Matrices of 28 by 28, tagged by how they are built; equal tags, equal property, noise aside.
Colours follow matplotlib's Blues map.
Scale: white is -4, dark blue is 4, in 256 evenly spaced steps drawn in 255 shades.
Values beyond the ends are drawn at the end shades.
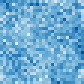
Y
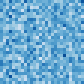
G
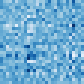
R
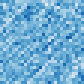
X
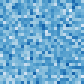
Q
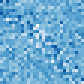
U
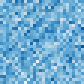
X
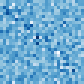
U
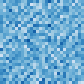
X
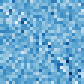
U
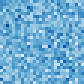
Q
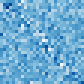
U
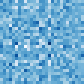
R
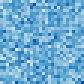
Q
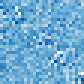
U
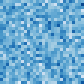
G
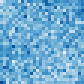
Y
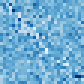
U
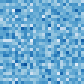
R
